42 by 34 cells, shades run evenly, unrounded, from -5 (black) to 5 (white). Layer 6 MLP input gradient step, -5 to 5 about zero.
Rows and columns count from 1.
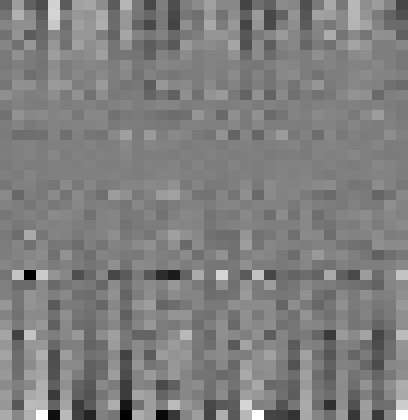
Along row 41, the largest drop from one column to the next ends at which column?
11
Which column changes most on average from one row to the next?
15
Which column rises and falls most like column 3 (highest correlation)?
29
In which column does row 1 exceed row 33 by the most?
5
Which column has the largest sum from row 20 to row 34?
34
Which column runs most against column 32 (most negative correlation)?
1
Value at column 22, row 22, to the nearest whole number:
0
